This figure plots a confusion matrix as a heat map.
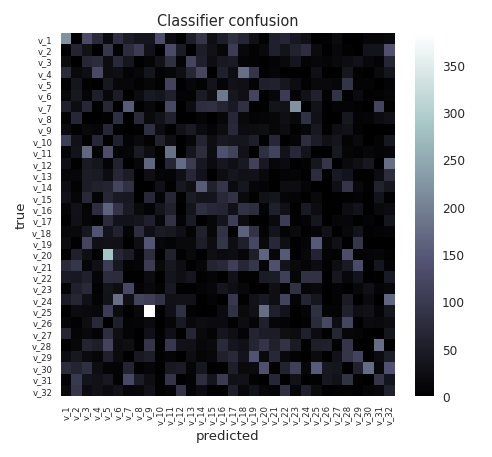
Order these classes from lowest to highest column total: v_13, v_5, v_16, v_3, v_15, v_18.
v_15, v_13, v_18, v_3, v_16, v_5
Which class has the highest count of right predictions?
v_1
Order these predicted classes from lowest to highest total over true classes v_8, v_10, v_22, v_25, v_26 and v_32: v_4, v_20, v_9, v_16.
v_16, v_4, v_20, v_9
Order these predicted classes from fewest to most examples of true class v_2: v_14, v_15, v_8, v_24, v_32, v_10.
v_10, v_15, v_14, v_24, v_8, v_32
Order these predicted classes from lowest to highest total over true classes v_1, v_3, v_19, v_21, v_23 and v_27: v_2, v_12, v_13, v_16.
v_12, v_2, v_13, v_16
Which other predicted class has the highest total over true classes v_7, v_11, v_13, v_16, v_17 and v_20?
v_5
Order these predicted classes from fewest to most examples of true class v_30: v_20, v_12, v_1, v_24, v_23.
v_24, v_12, v_1, v_23, v_20
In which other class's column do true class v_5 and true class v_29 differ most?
v_19
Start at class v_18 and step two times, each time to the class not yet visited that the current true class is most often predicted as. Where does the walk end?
v_14
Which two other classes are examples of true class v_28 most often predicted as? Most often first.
v_31, v_5
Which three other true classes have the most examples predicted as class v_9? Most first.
v_25, v_12, v_19
